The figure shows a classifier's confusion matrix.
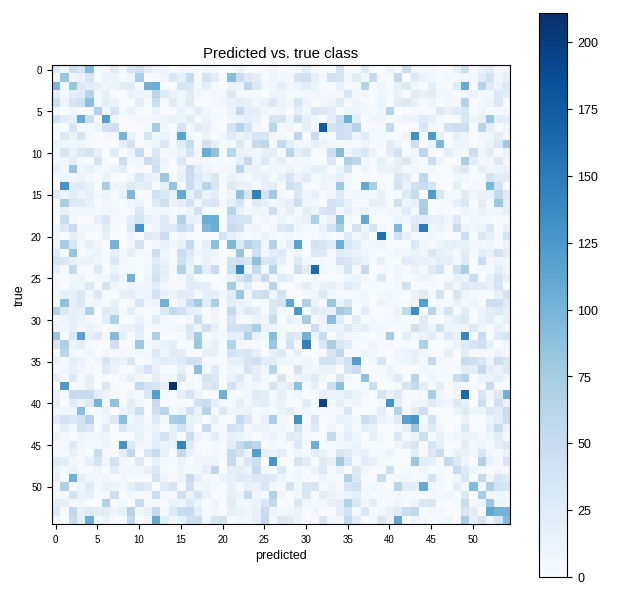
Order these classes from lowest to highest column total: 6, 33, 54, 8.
8, 6, 33, 54
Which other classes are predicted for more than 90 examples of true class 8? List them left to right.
15, 43, 45
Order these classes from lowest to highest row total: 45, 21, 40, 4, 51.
51, 4, 45, 40, 21
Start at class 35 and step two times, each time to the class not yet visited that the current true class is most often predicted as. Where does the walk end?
17
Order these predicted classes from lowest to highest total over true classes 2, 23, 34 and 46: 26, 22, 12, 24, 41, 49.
41, 26, 22, 49, 12, 24
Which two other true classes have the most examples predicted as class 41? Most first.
54, 19
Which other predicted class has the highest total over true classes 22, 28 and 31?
44
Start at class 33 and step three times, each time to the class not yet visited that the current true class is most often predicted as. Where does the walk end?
32
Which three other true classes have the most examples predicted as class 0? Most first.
2, 32, 29
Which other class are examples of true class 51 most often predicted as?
26
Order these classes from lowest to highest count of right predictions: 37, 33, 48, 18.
48, 33, 37, 18
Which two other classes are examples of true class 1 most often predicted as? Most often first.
21, 10
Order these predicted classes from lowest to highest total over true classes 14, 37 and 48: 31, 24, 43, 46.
46, 31, 24, 43
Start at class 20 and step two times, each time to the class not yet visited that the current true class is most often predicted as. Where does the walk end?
49
